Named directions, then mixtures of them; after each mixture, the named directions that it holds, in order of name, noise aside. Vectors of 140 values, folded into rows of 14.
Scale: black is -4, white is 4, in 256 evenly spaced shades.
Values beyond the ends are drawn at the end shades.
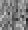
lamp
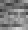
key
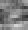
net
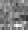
key, lamp, net.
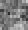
key, lamp, net.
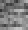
key.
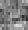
lamp, net.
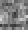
key, lamp, net.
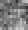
key, lamp, net.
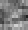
net.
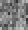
key, lamp.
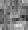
lamp, net.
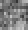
key, lamp, net.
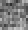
key, lamp.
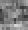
net.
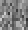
lamp.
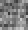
key, lamp.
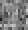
key, lamp, net.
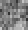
key, lamp, net.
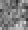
key, lamp, net.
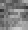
key, net.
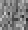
lamp.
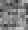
key, lamp.
